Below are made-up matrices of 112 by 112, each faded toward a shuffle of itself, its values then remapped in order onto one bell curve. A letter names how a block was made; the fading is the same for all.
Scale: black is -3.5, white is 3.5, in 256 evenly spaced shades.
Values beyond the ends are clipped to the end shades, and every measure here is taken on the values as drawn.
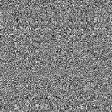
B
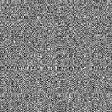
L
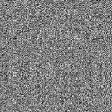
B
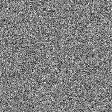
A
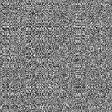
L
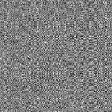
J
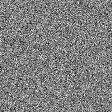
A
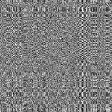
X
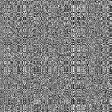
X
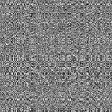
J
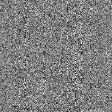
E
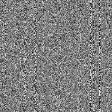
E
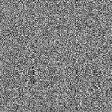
B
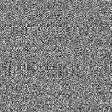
B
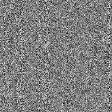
E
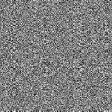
B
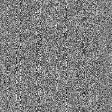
E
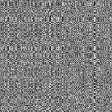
X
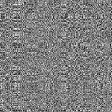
L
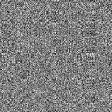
B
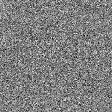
A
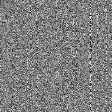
E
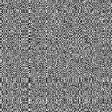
X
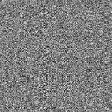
B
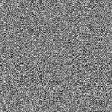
B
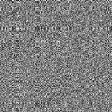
L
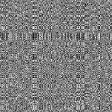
X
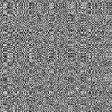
J
